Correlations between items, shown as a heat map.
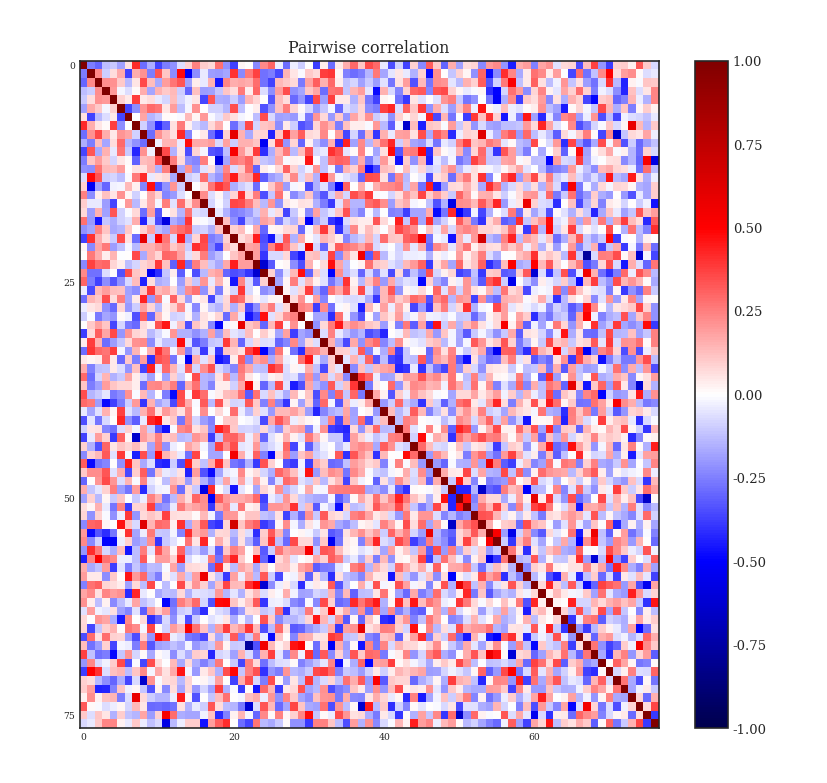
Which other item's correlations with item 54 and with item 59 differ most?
41
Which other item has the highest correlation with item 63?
33
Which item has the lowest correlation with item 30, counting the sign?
18
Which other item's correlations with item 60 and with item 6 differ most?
24
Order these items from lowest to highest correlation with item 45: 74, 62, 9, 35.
35, 9, 74, 62
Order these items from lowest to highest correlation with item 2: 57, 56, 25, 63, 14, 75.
25, 14, 63, 75, 56, 57
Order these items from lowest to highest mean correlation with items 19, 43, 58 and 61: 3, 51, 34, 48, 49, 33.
34, 49, 33, 48, 3, 51
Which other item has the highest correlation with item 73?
7
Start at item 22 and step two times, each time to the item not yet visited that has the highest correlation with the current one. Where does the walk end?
65
